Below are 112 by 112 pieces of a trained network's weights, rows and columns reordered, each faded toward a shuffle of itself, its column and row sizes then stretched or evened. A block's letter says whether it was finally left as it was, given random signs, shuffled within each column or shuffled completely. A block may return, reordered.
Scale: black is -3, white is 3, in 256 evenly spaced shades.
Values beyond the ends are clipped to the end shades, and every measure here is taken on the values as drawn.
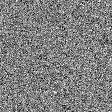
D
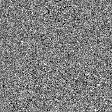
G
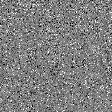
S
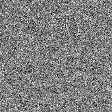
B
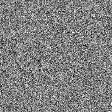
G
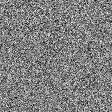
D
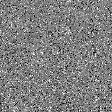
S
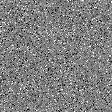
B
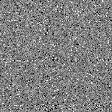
S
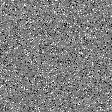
D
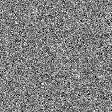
S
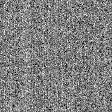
B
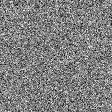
D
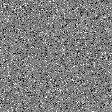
G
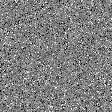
D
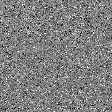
G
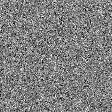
B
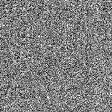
S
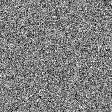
D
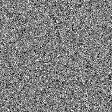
B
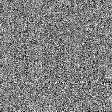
S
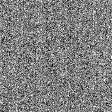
B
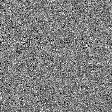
G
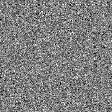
S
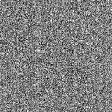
S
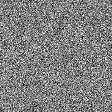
G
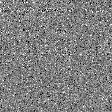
G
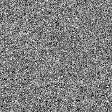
G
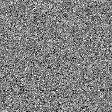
G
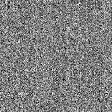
S
